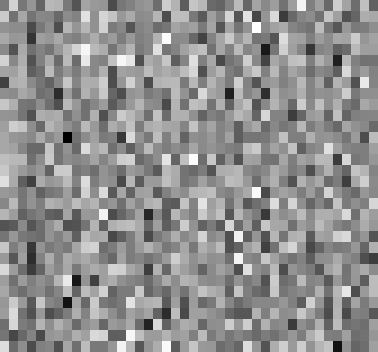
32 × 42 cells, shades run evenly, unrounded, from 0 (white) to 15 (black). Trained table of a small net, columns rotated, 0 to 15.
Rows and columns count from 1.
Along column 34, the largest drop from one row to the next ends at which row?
29
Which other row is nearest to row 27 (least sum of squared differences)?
20
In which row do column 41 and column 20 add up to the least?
8
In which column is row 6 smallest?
14
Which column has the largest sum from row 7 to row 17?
4
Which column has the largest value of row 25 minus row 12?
17
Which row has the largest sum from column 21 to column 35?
28
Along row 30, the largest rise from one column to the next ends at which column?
19
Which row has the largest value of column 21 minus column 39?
27
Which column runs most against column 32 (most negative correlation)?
31
